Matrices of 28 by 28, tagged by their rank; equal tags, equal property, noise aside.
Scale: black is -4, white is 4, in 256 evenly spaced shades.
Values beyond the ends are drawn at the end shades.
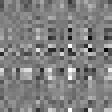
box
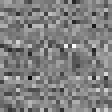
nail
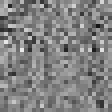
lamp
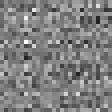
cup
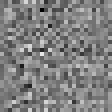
lamp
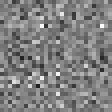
lamp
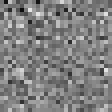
nail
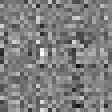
nail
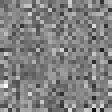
nail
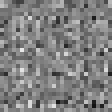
nail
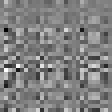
box
